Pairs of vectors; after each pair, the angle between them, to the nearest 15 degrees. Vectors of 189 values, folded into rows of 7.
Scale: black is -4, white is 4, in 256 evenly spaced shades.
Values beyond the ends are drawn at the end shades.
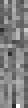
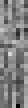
165 degrees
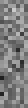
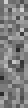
30 degrees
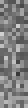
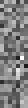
105 degrees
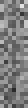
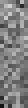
120 degrees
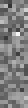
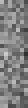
105 degrees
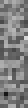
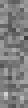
150 degrees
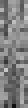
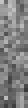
60 degrees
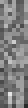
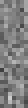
45 degrees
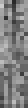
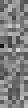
105 degrees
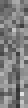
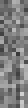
30 degrees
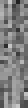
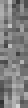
30 degrees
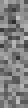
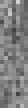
75 degrees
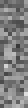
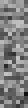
165 degrees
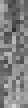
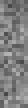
45 degrees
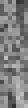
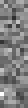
105 degrees
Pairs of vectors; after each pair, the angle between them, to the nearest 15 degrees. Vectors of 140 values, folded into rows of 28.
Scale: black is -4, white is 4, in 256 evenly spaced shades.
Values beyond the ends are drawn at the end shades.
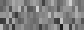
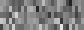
165 degrees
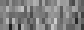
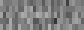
120 degrees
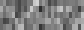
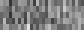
90 degrees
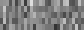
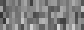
105 degrees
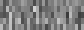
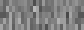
15 degrees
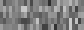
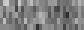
105 degrees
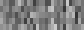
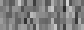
15 degrees
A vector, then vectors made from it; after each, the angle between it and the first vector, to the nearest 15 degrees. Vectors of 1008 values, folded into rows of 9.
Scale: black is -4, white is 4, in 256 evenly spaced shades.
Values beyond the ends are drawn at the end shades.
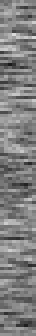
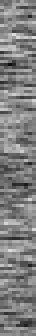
15 degrees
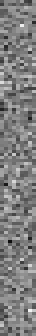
105 degrees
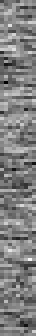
30 degrees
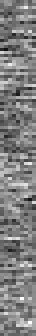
150 degrees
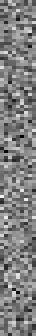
90 degrees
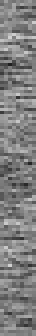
30 degrees
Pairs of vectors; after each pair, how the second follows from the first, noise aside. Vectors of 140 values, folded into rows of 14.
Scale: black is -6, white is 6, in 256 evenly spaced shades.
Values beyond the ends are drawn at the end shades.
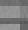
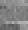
negated, partly zeroed.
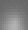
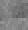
wrapped around, negated, shrunk.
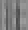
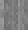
wrapped around, negated, shrunk.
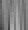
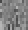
sign-scrambled.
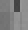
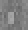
wrapped around, negated, shrunk.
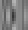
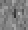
reversed, partly zeroed.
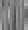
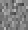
shuffled.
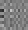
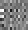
negated, scaled up.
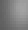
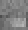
wrapped around, partly zeroed.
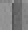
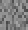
shuffled.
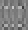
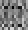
negated, scaled up.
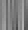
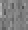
wrapped around, partly zeroed.
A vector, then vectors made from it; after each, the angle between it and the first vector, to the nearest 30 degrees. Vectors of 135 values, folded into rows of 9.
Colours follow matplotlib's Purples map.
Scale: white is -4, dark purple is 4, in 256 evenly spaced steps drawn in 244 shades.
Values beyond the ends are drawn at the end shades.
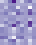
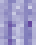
60 degrees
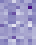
150 degrees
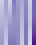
90 degrees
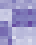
60 degrees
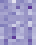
150 degrees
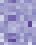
60 degrees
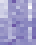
60 degrees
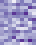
120 degrees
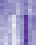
90 degrees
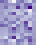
150 degrees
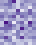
60 degrees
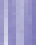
90 degrees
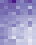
60 degrees
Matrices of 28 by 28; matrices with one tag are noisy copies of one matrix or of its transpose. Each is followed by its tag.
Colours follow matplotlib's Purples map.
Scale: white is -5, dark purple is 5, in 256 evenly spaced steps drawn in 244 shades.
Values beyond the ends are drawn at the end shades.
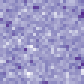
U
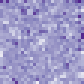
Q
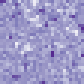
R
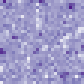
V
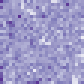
Q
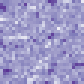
V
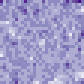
Q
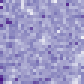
Q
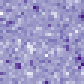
U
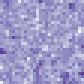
V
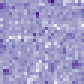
V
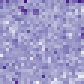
Q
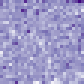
Q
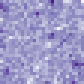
V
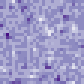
U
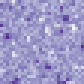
U
